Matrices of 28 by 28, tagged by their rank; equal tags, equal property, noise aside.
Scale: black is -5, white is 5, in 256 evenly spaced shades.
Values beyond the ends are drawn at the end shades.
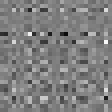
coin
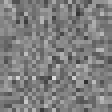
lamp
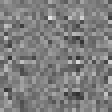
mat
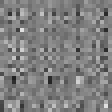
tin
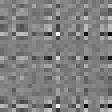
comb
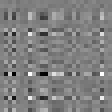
comb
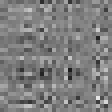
tin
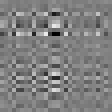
comb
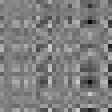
coin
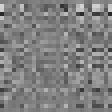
coin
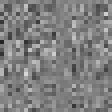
mat
